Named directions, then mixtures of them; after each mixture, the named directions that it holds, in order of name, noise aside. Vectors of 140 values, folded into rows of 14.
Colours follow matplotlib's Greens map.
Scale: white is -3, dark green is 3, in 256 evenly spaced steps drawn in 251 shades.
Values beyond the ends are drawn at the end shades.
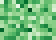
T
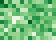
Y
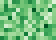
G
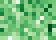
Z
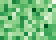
G.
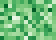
G, Y.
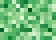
T, Y.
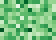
T.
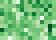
Z.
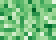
G, Z.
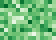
T, Y.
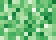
G.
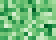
G, Z.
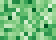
G.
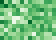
Y.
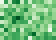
Y, Z.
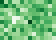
Y.
